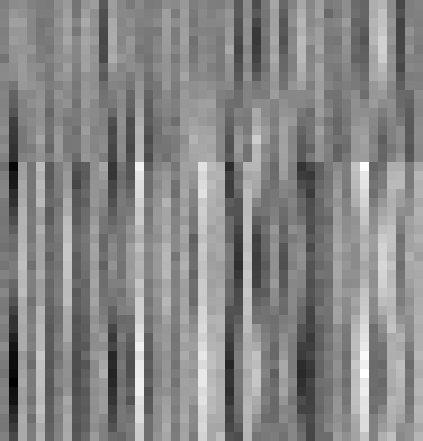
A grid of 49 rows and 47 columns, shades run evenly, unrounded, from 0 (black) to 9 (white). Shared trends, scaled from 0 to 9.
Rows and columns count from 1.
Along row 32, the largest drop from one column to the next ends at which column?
29
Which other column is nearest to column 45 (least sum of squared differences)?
12
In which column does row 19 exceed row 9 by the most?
41
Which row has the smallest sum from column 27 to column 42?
30
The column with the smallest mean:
2
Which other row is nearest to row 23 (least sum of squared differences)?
48
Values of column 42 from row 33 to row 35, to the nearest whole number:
5 5 5
